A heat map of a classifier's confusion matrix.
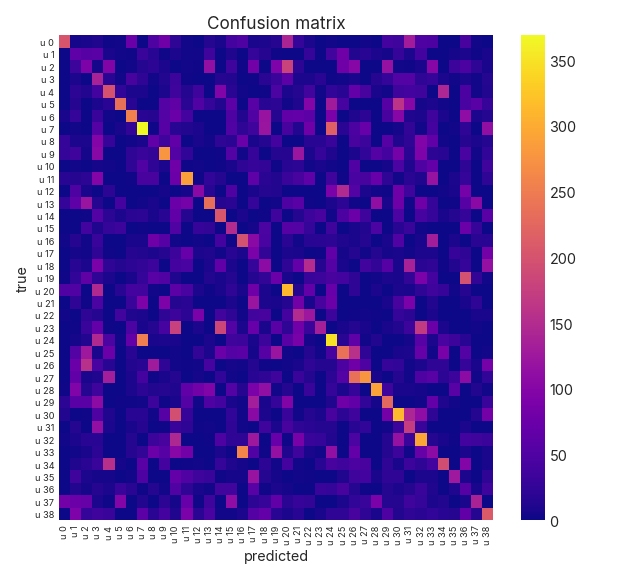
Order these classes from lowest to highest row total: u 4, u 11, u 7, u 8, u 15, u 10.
u 10, u 15, u 8, u 4, u 11, u 7
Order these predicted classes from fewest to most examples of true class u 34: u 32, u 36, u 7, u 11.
u 11, u 32, u 7, u 36
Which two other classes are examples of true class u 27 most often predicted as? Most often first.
u 26, u 4
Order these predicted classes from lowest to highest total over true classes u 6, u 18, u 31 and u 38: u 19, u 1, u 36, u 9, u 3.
u 19, u 9, u 1, u 36, u 3
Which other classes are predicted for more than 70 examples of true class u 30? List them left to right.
u 10, u 17, u 29, u 31, u 32, u 38
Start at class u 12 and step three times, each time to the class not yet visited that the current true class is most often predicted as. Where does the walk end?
u 2
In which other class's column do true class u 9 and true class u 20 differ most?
u 21
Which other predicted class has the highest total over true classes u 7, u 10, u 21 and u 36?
u 24
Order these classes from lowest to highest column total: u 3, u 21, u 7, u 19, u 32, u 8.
u 8, u 19, u 21, u 7, u 32, u 3
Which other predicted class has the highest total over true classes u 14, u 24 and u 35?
u 7
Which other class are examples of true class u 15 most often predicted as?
u 36
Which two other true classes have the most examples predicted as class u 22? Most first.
u 18, u 5
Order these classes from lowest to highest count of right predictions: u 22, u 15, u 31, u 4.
u 22, u 15, u 31, u 4
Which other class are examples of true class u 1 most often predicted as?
u 25
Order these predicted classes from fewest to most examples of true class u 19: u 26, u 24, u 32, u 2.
u 26, u 24, u 2, u 32
